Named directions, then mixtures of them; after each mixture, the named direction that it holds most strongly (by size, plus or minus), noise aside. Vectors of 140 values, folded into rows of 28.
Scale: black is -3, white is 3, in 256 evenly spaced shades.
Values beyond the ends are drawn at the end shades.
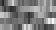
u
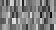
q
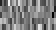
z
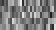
q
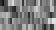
u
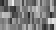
u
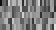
z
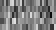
q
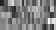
u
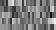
q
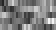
u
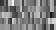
q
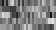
u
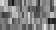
u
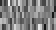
z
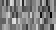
q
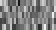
z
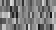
q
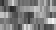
u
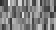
z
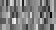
q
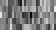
q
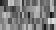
u
